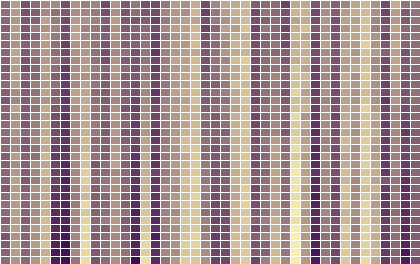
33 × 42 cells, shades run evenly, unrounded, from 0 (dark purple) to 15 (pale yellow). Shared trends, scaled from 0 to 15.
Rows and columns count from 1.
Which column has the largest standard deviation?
15
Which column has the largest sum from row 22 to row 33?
30
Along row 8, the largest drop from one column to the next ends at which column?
26
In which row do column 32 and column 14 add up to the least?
33
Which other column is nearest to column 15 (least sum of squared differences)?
28
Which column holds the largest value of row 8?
25
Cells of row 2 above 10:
7
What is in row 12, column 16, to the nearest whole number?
3
